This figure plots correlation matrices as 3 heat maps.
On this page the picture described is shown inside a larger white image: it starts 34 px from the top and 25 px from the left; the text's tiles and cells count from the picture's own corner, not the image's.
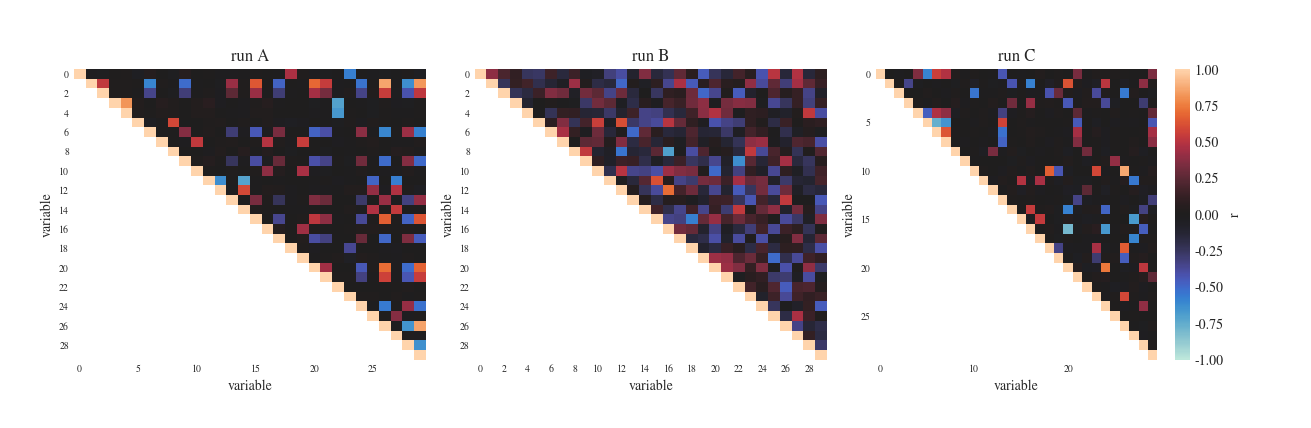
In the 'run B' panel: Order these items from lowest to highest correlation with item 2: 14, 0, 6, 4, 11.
11, 4, 14, 0, 6
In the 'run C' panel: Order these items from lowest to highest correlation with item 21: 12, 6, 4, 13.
13, 12, 4, 6
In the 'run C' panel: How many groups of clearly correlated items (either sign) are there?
6
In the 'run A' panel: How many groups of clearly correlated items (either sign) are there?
6
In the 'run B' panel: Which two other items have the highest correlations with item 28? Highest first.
4, 20
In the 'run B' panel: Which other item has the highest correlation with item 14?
22
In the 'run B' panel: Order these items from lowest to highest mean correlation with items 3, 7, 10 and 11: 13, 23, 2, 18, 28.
13, 28, 2, 18, 23
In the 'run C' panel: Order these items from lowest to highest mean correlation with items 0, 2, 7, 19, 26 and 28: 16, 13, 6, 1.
13, 16, 1, 6
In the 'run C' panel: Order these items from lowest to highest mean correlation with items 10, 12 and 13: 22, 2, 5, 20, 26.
2, 20, 22, 5, 26
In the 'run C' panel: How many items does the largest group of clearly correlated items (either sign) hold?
8
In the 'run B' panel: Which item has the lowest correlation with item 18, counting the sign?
15
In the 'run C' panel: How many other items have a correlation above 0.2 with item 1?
3
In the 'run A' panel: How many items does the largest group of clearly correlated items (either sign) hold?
13
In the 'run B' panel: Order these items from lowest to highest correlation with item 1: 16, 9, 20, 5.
16, 5, 9, 20
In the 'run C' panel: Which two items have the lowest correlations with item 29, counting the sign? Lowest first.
5, 13
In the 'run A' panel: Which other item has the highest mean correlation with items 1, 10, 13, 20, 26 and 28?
29
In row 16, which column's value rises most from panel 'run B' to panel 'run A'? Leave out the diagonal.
8
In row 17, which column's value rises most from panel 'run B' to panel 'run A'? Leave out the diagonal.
24
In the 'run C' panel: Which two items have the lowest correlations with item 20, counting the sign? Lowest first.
16, 14
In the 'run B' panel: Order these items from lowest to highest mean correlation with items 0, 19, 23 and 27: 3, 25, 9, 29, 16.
16, 9, 29, 25, 3
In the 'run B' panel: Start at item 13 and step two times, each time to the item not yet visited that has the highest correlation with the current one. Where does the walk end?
9
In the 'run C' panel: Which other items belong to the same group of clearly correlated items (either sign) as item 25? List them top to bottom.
9
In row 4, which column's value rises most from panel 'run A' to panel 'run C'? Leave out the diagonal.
22
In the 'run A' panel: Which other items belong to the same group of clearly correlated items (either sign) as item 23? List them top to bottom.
0, 18
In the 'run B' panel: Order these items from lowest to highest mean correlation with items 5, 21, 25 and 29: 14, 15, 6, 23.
14, 6, 15, 23
